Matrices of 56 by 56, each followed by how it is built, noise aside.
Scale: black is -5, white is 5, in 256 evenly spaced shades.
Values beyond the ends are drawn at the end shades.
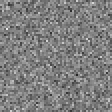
noise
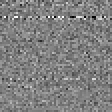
uneven rows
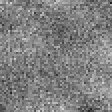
smooth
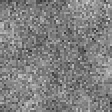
smooth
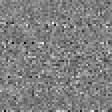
uneven rows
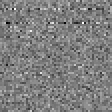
uneven rows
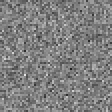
noise
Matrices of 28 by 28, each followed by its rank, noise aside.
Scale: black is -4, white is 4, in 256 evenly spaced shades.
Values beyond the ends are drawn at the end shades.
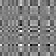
one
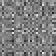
two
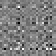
two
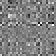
two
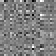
three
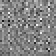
four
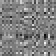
three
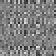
two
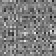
four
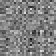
three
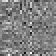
four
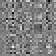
three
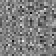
four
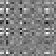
one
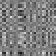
two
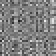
four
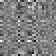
two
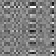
one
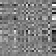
two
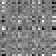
one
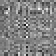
four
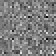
three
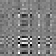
one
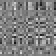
two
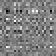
two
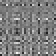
two
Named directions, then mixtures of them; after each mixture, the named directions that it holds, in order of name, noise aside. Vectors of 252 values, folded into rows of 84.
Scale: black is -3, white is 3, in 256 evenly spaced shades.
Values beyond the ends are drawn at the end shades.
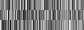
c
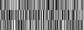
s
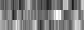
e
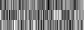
c, e, s.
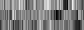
c, e.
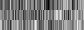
c, e, s.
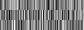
s.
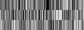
c, e, s.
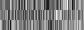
c, e, s.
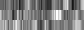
e.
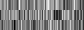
e, s.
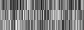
c, e, s.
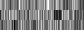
e, s.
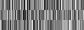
c.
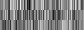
c, e, s.
